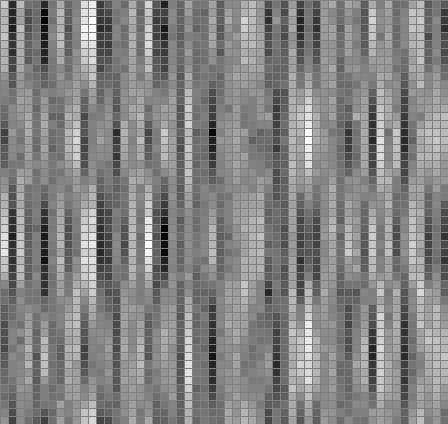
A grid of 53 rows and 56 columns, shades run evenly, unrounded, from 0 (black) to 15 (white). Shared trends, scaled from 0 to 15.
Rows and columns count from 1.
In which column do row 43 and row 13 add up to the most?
39
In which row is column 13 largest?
18
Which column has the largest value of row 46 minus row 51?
38
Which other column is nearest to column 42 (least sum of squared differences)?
49
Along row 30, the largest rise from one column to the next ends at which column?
3
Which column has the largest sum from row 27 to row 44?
12
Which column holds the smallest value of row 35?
6
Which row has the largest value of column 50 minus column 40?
37
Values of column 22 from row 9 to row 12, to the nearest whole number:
8 9 8 9
